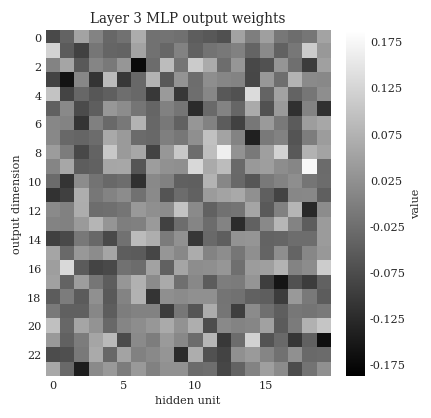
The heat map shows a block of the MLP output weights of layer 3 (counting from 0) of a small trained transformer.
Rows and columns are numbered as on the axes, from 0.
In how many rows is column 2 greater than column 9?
9
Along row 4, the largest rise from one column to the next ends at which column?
14
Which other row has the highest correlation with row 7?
8
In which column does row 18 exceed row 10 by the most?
6
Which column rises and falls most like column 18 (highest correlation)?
15
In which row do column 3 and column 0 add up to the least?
3
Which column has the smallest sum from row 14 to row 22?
16
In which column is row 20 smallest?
11
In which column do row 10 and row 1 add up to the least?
1
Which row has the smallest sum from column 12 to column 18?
17
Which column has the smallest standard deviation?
5
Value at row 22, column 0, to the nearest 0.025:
-0.075
